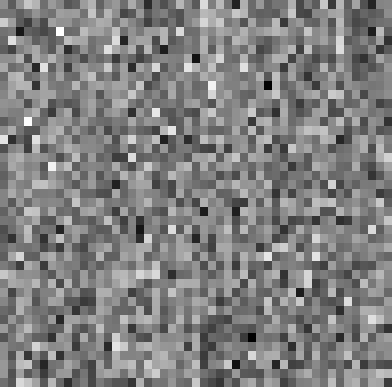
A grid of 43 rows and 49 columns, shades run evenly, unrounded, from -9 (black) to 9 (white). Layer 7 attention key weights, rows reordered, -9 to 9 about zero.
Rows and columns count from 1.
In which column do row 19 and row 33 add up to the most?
7
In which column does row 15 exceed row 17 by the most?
22
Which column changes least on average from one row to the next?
12
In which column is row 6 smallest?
21
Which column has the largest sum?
3
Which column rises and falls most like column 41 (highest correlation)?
26
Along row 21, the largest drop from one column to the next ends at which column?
43
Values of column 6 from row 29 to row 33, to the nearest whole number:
2 -5 -1 -1 0
